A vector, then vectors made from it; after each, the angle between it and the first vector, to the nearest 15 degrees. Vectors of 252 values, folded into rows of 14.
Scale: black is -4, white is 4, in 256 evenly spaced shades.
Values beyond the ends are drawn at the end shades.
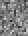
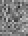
90 degrees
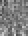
75 degrees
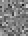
105 degrees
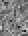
45 degrees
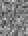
45 degrees
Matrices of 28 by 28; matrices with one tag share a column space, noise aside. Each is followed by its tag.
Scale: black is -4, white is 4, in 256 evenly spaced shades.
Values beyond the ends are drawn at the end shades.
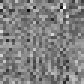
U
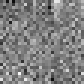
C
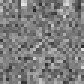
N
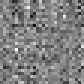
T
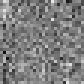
N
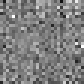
T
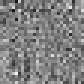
U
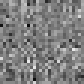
N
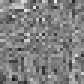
U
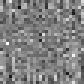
U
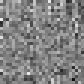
C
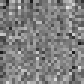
C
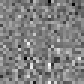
N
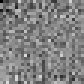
U
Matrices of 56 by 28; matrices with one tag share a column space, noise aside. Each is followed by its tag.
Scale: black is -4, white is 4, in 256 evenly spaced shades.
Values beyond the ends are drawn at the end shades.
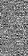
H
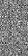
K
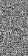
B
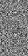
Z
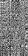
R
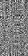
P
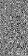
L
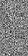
H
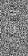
Z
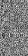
Z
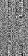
P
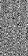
H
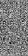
K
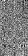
R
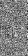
Z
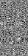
K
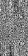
P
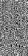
R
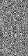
Z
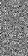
Z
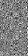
H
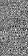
B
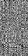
R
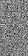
H
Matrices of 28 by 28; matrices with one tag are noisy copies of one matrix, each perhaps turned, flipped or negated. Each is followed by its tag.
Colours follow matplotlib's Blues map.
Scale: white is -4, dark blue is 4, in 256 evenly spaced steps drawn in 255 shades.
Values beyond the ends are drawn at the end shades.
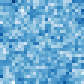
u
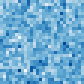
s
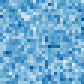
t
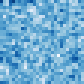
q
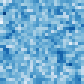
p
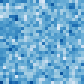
q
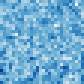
q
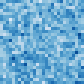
s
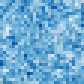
p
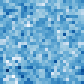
q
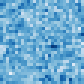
t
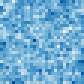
u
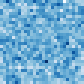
q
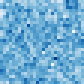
q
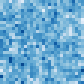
u
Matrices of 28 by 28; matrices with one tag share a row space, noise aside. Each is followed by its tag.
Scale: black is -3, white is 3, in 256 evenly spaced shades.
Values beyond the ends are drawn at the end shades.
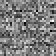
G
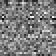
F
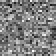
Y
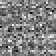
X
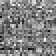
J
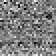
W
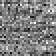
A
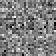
X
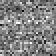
G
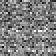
Y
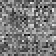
F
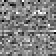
Y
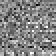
F
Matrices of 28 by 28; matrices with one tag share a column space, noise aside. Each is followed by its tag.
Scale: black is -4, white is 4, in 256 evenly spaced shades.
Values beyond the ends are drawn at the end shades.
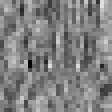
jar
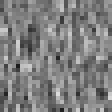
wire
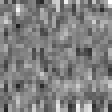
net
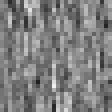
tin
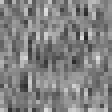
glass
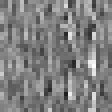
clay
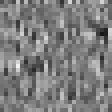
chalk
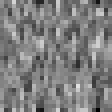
glass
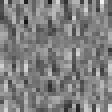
net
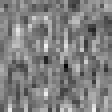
wire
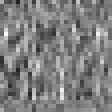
chalk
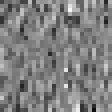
net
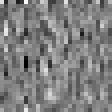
chalk
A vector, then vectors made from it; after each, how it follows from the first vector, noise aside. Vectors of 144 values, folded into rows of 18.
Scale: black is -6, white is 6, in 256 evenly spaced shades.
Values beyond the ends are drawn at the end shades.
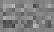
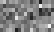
wrapped around, scaled up.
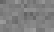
wrapped around, shrunk.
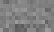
wrapped around, shrunk.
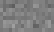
negated, shrunk.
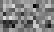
scaled up.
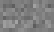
negated, shrunk.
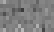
wrapped around, negated, partly zeroed.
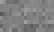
wrapped around, shrunk.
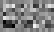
scaled up.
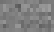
reversed, negated, shrunk.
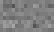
negated, shrunk.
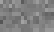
wrapped around, shrunk.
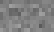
wrapped around, shrunk.
